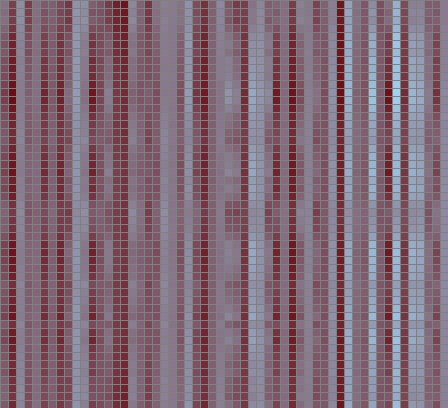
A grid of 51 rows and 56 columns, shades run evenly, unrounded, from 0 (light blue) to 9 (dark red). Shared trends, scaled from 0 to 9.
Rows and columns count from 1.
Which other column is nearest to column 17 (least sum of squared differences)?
28
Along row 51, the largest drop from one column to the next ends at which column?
44
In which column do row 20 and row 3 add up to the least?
50
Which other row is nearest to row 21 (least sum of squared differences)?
33
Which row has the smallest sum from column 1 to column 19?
27
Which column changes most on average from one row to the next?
49
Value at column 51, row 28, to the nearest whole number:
6
